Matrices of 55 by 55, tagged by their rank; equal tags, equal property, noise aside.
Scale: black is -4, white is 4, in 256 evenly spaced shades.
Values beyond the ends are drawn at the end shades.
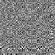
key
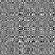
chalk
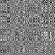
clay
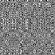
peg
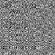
peg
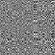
clay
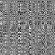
clay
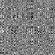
clay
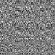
peg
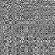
key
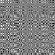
chalk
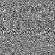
peg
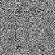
peg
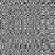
chalk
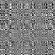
chalk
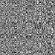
peg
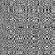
chalk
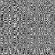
clay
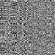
key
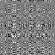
clay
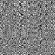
key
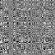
key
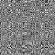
key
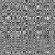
clay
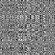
peg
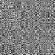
key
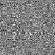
peg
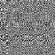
clay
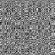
peg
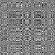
chalk
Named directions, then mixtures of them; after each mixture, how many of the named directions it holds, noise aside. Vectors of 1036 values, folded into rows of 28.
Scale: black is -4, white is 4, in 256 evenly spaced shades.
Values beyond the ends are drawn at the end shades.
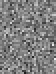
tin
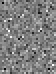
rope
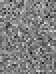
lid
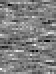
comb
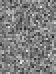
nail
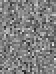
one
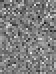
one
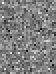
three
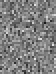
two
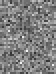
three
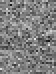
two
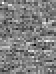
three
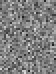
one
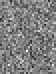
three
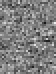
three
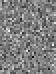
three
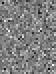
one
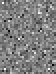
one
